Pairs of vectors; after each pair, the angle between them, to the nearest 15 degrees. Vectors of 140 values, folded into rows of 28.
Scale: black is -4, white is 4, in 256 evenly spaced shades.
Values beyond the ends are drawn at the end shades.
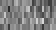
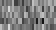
150 degrees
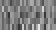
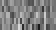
150 degrees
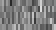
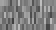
45 degrees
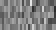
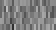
90 degrees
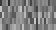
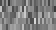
30 degrees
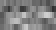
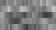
165 degrees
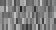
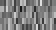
15 degrees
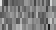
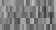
90 degrees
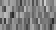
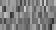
30 degrees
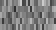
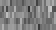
105 degrees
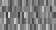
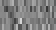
105 degrees
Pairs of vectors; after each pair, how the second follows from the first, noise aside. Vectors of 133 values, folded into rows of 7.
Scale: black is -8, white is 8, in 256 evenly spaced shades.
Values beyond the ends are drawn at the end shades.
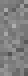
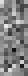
reversed, negated, scaled up.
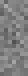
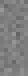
negated, shrunk.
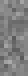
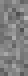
reversed, negated.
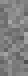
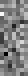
reversed, negated, scaled up.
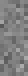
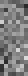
scaled up.
